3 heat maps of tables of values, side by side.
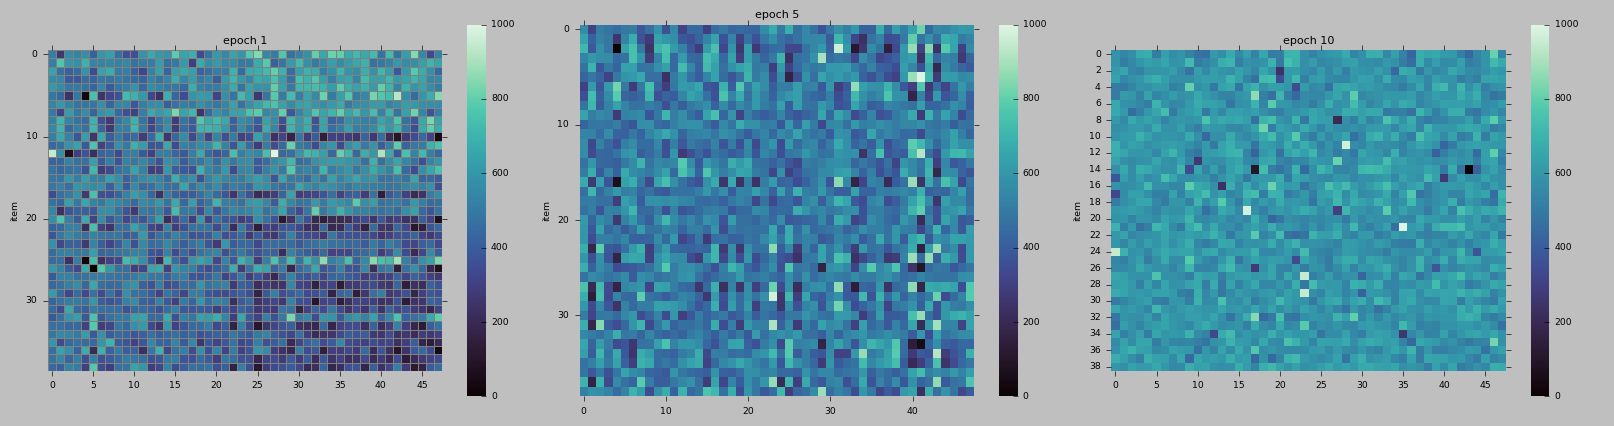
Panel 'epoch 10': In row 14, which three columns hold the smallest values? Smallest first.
43, 17, 9
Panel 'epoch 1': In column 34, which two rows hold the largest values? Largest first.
0, 7
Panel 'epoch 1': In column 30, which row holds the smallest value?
31
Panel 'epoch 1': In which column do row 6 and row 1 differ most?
27
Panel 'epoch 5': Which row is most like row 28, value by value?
37
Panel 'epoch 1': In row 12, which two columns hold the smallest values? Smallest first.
2, 5
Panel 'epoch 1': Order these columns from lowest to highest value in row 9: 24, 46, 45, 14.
24, 14, 45, 46
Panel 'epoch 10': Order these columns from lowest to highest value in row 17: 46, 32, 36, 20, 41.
46, 41, 32, 20, 36
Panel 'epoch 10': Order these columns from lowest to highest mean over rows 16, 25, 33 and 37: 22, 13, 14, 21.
13, 22, 21, 14
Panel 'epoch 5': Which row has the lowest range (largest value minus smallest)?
26
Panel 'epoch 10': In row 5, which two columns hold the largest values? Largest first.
17, 29
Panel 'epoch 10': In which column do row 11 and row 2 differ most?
28
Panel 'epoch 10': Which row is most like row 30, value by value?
18
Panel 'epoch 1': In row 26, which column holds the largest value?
6
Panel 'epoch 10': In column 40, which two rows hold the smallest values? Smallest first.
15, 11
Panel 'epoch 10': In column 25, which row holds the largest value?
14
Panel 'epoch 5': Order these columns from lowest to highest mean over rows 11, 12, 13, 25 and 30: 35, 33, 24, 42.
24, 33, 42, 35
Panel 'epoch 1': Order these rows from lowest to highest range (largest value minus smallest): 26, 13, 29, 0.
13, 29, 0, 26
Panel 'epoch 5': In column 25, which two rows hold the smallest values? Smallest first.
5, 3
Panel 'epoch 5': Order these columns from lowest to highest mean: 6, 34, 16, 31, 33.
33, 34, 6, 16, 31
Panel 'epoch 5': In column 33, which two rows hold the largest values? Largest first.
6, 7
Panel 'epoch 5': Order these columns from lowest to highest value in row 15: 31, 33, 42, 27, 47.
47, 27, 33, 31, 42
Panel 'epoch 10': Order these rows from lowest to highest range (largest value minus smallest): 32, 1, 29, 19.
1, 32, 29, 19
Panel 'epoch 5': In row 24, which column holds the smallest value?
4
